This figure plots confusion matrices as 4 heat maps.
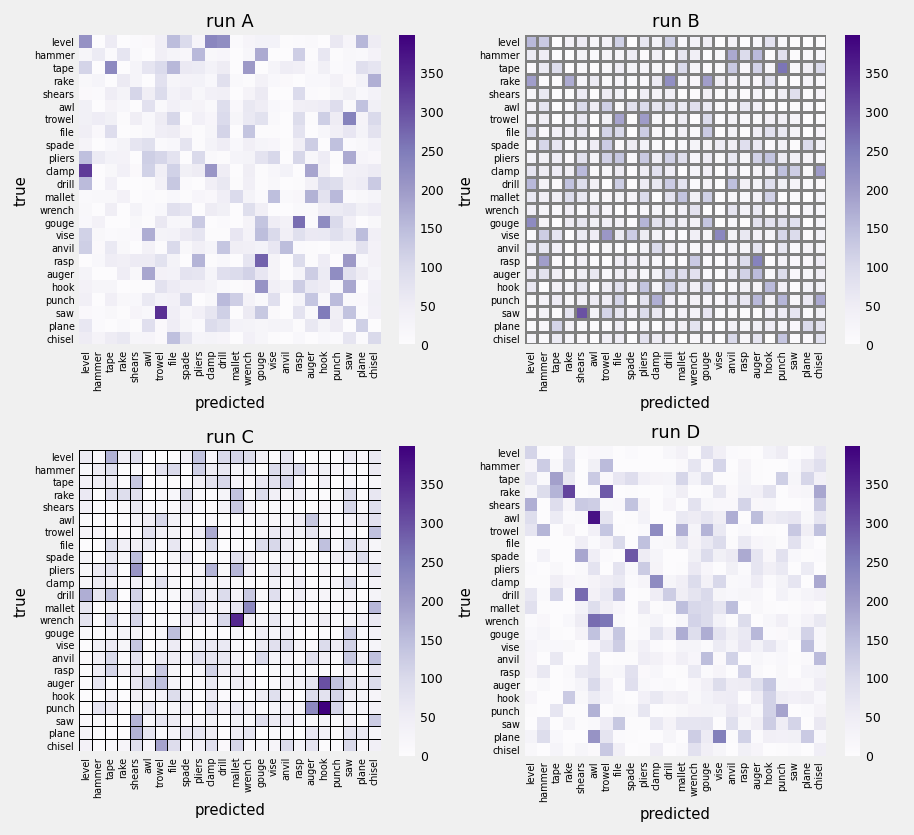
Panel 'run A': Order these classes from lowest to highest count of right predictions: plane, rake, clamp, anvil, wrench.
rake, wrench, plane, anvil, clamp
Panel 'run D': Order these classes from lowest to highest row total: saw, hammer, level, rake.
level, hammer, saw, rake
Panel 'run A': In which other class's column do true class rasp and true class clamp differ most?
level
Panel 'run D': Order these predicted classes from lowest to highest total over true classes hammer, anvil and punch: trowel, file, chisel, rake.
file, rake, trowel, chisel
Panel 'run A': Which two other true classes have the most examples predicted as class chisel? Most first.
rake, drill
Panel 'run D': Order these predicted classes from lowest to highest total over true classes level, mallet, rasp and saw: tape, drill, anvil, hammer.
tape, drill, hammer, anvil
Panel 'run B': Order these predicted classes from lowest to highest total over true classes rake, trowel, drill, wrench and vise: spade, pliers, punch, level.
spade, punch, pliers, level
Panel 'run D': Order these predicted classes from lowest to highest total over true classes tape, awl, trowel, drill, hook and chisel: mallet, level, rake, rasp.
rasp, rake, level, mallet
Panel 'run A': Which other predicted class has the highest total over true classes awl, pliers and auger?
punch
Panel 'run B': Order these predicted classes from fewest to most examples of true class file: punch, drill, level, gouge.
drill, punch, level, gouge
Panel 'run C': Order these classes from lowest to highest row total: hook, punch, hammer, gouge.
gouge, hook, hammer, punch
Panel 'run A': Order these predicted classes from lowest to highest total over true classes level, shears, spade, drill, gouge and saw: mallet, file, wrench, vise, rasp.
mallet, vise, wrench, file, rasp
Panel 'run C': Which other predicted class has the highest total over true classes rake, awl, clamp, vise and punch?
hook
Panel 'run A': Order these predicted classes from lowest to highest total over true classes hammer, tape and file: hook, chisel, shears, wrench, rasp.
shears, hook, chisel, rasp, wrench
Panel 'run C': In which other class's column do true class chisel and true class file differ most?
trowel
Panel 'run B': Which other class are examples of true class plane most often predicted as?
tape
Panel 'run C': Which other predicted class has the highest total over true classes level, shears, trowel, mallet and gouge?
chisel
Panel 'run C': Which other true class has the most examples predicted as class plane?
spade
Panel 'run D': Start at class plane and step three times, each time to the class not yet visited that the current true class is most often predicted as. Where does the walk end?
pliers
